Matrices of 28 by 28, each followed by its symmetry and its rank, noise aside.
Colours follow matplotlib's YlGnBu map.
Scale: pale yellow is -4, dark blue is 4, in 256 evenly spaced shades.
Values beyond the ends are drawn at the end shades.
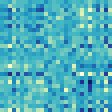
no symmetry, rank two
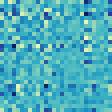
no symmetry, rank three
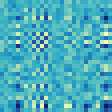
symmetric, rank one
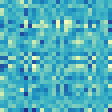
no symmetry, rank three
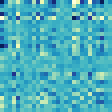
no symmetry, rank two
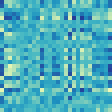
no symmetry, rank one
